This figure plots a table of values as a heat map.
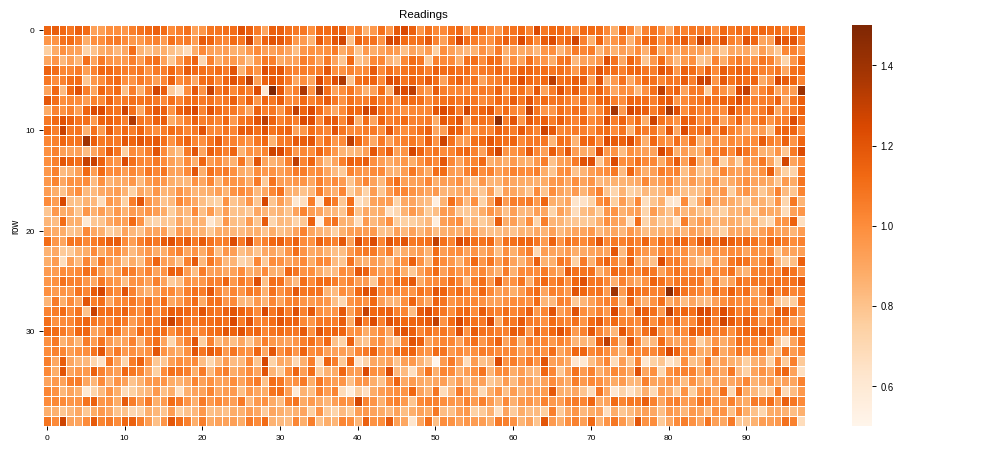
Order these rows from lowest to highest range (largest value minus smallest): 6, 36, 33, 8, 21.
21, 8, 36, 33, 6
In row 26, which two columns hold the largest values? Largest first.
80, 73
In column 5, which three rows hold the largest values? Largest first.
11, 13, 27
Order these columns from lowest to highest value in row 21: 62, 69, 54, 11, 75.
11, 69, 75, 62, 54
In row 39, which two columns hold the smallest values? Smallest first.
47, 97
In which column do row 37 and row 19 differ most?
40
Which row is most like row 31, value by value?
3
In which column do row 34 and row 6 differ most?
97
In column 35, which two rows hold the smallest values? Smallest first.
19, 17
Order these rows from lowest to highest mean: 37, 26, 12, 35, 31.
35, 31, 37, 12, 26
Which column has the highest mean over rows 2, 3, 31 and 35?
72
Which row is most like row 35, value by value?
15
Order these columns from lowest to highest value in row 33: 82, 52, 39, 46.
46, 82, 52, 39
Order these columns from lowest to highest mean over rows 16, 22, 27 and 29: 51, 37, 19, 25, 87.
37, 25, 51, 19, 87
